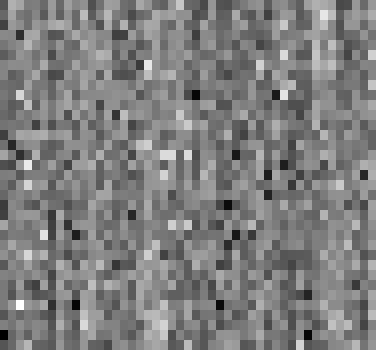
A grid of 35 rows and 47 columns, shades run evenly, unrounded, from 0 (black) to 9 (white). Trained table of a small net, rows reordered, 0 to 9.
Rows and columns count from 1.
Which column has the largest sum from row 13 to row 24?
19
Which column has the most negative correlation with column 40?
44
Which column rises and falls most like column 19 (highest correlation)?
33
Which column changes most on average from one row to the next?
3
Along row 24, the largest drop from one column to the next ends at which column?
7
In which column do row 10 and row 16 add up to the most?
21
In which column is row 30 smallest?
39
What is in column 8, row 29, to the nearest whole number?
6
